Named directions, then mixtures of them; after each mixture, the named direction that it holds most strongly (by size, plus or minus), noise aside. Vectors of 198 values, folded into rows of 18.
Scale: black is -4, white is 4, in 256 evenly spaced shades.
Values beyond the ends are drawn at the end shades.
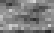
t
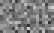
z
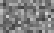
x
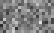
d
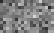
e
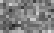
x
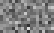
z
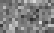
d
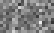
d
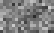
e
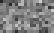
e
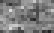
t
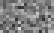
x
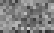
z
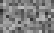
x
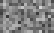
x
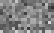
z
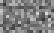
x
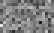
x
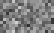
d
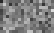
x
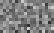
z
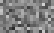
x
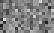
d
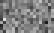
d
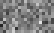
d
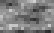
t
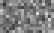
x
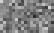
e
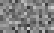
z
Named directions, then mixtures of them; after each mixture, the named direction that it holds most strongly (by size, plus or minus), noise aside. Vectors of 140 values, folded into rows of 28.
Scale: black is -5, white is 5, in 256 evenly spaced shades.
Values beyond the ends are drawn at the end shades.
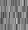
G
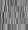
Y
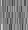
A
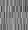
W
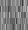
G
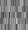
G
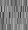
Y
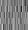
W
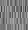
W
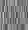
Y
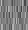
A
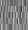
A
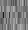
G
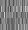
W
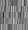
Y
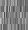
W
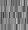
G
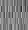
W
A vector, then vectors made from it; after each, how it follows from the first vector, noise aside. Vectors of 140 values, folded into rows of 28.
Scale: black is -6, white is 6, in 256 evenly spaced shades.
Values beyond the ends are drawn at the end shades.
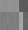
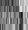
negated, scaled up.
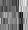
negated, scaled up.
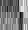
negated, scaled up.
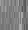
partly zeroed.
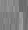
shrunk.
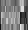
wrapped around, scaled up.
